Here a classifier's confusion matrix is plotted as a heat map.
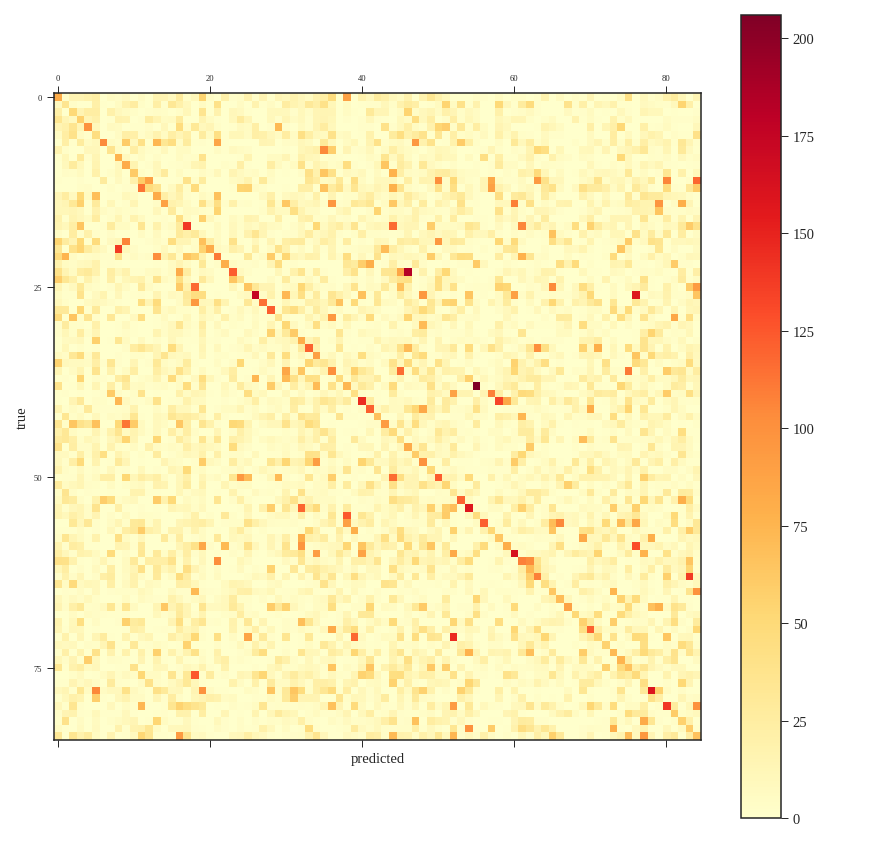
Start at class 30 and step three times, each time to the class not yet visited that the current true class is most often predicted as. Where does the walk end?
76
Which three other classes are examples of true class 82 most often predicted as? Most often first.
77, 47, 13
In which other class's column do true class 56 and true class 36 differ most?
45
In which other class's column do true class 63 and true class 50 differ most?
83
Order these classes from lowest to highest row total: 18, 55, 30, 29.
30, 18, 55, 29
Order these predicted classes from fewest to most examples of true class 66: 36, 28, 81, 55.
28, 81, 36, 55
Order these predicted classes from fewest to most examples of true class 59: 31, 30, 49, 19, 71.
31, 71, 30, 49, 19
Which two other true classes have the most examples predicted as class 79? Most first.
14, 67
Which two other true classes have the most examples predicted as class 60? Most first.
14, 26
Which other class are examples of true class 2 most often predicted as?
46
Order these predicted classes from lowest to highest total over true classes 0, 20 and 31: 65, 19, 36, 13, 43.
65, 13, 36, 43, 19
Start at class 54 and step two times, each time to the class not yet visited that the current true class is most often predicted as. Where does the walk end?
5
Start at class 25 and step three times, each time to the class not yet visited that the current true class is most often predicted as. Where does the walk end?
84
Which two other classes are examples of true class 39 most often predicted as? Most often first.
57, 52
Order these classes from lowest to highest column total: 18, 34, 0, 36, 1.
1, 18, 0, 34, 36
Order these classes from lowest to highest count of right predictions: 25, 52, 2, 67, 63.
52, 2, 25, 67, 63
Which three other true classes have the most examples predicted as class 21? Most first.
61, 6, 13
